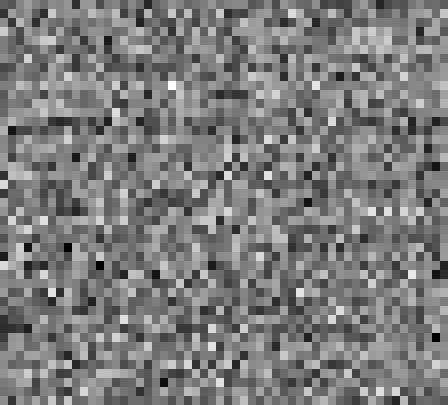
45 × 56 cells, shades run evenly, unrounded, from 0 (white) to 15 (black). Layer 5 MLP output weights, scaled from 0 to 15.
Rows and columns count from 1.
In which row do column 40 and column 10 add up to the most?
8
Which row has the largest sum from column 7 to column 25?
14
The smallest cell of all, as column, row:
22, 10
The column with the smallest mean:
33
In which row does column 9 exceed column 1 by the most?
21
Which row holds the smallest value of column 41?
31
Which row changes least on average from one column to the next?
1
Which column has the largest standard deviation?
9
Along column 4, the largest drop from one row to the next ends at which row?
29
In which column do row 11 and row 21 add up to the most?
19
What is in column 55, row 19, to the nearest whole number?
14
